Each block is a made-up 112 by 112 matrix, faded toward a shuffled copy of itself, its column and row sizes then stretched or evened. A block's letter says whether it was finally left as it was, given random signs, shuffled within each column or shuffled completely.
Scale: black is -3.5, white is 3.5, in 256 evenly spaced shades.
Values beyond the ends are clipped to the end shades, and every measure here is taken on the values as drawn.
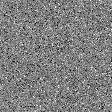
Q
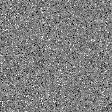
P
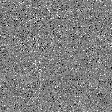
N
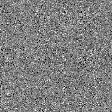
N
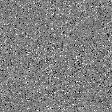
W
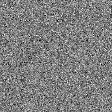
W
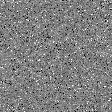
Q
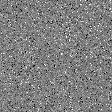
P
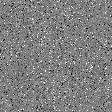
P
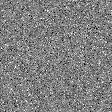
Q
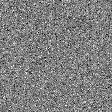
Q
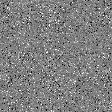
W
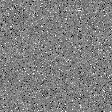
P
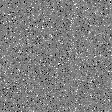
Q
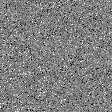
Q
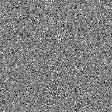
N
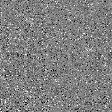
N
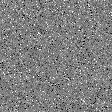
Q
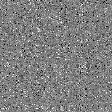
N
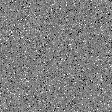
P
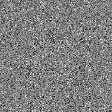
N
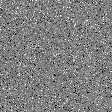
Q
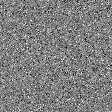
Q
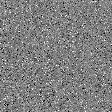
P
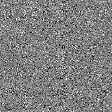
N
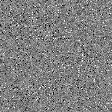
N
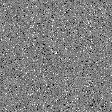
P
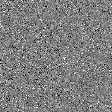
W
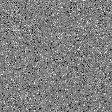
P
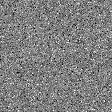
Q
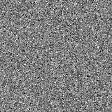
P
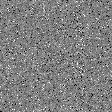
P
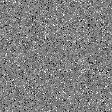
W
